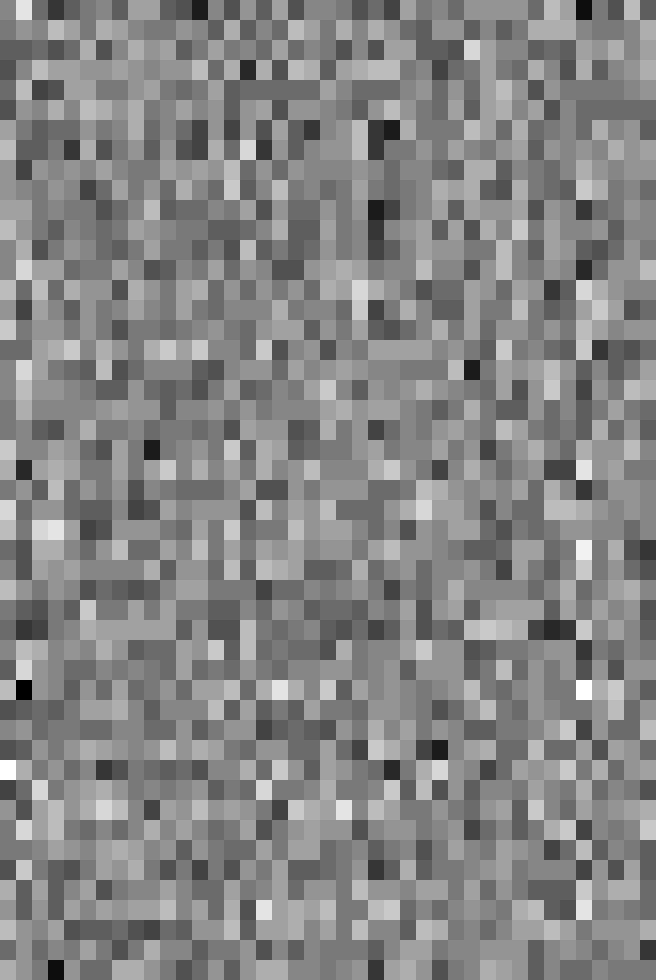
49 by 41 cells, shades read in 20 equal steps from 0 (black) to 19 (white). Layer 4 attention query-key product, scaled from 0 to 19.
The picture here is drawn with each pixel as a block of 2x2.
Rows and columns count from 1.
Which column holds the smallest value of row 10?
6
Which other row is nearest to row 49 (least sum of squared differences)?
12
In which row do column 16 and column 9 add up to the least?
26
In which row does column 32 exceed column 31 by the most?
18
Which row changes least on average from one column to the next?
21
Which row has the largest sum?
41
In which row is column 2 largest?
1
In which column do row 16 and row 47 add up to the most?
23
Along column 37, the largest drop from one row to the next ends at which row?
25
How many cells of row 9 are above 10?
18
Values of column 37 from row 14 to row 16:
3 16 12
